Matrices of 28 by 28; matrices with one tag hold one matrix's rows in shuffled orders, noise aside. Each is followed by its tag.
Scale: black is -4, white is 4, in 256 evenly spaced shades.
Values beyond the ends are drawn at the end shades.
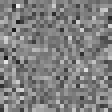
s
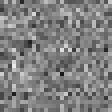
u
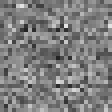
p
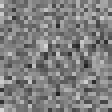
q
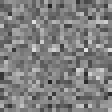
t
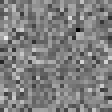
s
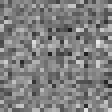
t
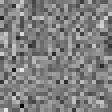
s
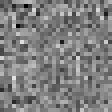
u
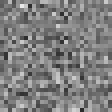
p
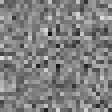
q
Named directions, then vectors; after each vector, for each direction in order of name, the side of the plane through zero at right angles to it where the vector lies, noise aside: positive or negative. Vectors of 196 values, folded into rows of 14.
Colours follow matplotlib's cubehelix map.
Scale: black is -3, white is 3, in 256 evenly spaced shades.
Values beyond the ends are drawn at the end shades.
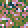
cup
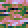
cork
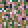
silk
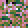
negative, negative, negative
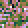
negative, positive, negative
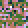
negative, positive, negative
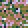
positive, positive, negative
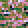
positive, negative, positive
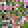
positive, negative, negative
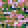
positive, negative, positive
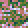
negative, positive, negative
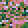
positive, negative, negative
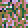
positive, positive, negative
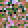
positive, positive, negative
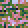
positive, positive, negative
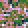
negative, positive, negative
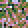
positive, positive, negative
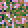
positive, negative, negative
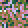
negative, negative, positive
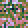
positive, positive, negative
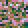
positive, negative, negative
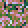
positive, positive, positive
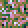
positive, negative, positive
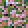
positive, positive, positive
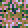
positive, positive, negative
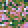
negative, positive, positive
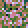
positive, positive, positive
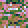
negative, negative, negative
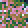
negative, positive, positive
